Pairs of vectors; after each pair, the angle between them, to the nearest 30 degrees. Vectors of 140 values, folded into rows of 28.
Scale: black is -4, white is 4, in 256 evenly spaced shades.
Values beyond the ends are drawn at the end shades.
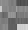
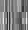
90 degrees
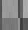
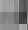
90 degrees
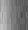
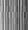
60 degrees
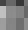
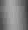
90 degrees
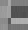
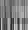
120 degrees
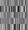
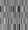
30 degrees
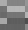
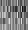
120 degrees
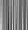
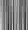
30 degrees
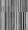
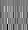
90 degrees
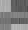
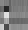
90 degrees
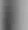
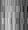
150 degrees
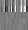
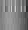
60 degrees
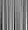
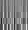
30 degrees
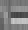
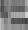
150 degrees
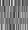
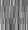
30 degrees
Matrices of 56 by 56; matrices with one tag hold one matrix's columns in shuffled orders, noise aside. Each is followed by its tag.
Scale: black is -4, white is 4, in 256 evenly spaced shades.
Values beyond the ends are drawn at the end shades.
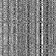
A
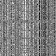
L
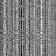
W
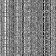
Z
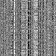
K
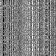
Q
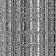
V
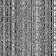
Q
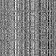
K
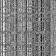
V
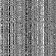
A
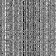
Q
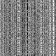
Z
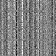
K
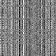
W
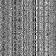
Q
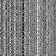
Z
